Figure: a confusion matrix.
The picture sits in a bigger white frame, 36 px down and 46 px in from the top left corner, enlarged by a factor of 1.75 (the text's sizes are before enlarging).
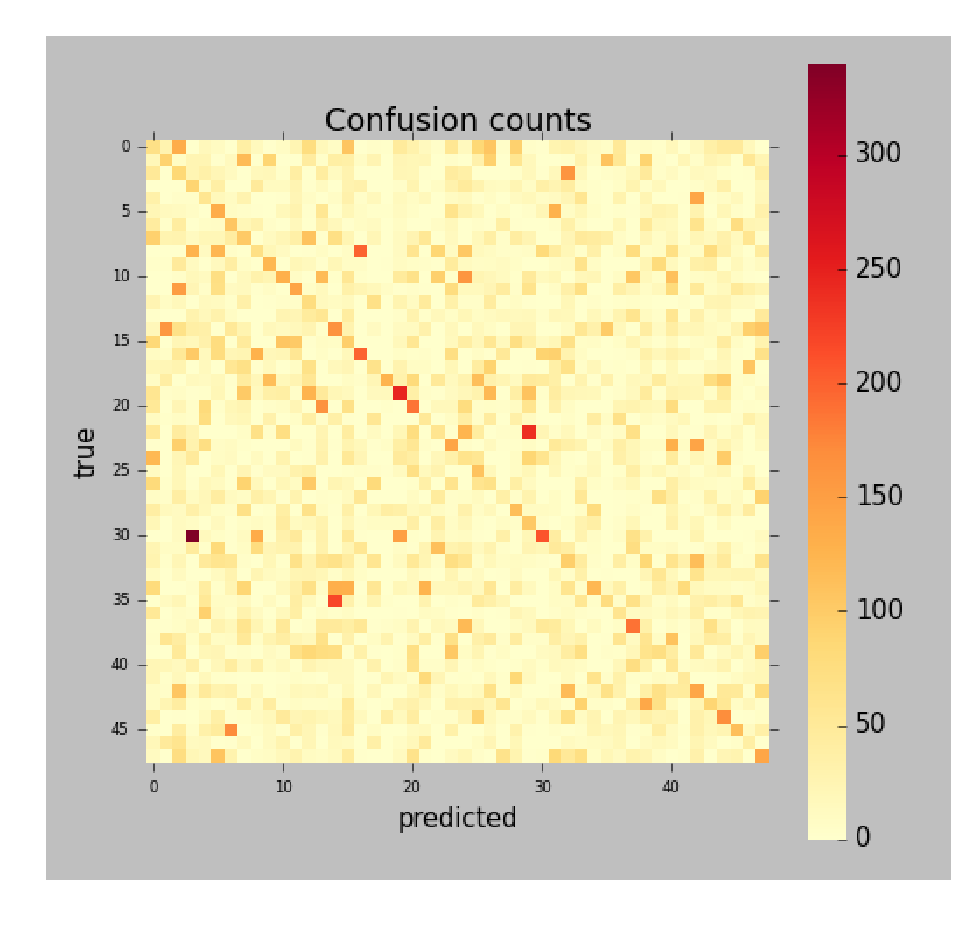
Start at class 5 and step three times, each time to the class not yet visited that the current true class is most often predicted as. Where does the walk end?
29
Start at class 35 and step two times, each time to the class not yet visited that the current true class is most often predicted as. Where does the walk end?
1
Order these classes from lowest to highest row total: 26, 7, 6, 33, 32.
33, 6, 26, 7, 32
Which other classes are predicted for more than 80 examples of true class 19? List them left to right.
7, 12, 26, 29
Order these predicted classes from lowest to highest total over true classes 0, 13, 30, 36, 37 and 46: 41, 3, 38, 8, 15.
41, 38, 8, 15, 3
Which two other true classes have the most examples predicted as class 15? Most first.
34, 0
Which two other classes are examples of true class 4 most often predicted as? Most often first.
42, 33
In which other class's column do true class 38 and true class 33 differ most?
40
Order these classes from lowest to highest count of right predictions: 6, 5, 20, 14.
6, 5, 14, 20
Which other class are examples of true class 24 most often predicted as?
0
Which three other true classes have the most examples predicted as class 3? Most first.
30, 8, 16
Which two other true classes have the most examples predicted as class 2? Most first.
11, 0
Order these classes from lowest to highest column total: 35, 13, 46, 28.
35, 46, 28, 13
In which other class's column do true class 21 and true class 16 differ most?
8
